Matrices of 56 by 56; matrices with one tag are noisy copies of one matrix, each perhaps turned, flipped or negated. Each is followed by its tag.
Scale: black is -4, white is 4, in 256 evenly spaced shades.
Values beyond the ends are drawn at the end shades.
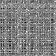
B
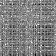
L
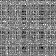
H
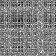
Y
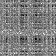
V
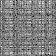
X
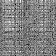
L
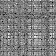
Y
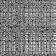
L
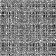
X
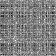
X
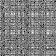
H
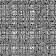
H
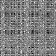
H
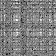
V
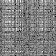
L
